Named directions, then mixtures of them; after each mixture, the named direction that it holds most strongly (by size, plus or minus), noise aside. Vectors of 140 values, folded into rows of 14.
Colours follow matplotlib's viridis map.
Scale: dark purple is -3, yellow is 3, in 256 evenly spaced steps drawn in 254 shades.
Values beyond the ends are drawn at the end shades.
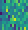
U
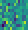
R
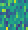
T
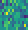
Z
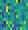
R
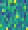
T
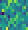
T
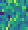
T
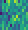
U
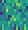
U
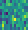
U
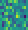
Z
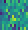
U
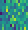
U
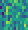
Z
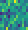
T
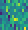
U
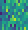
U
